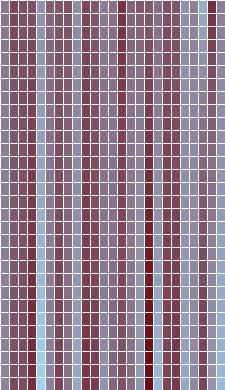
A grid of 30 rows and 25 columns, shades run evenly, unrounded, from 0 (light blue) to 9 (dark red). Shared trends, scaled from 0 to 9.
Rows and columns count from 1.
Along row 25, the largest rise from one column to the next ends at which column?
17
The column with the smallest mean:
5
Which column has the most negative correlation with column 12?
13
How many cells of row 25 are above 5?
11
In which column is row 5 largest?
14
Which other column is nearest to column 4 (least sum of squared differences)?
10
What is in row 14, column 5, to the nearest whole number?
2
